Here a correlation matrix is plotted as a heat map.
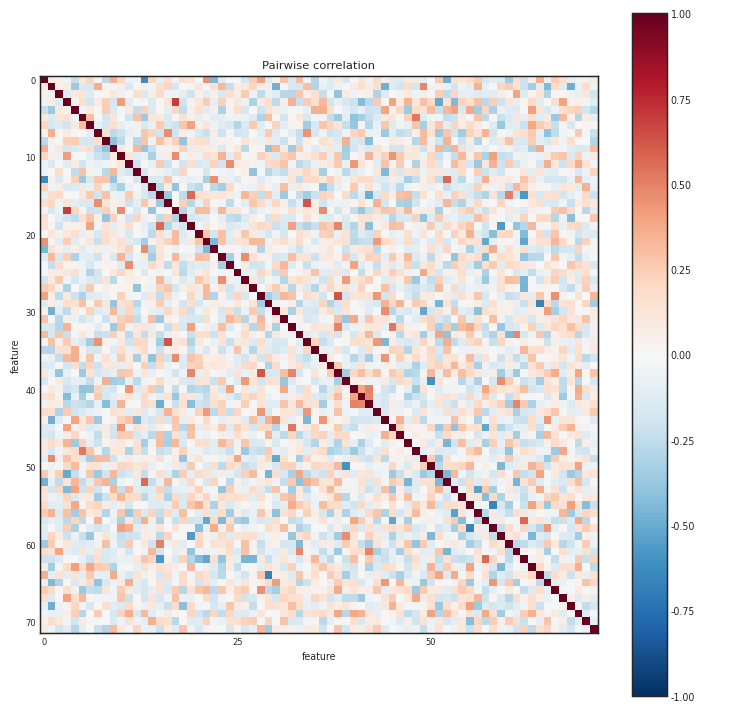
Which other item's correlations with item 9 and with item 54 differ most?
32
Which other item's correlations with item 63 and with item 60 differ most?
55
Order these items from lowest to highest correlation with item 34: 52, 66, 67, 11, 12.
11, 67, 66, 12, 52
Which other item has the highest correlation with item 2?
61
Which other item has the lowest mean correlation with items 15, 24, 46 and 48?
16
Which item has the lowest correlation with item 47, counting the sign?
52
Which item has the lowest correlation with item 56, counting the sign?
53
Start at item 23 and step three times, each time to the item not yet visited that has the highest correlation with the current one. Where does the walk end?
59
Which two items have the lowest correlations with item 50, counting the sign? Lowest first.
39, 59
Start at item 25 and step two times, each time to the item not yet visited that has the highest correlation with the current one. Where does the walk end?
1
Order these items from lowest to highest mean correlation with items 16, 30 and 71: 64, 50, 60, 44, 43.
50, 60, 44, 64, 43
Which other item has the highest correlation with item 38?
28
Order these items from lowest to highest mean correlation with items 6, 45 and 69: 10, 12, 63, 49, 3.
49, 12, 3, 10, 63
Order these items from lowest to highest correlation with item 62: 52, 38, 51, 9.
51, 9, 38, 52
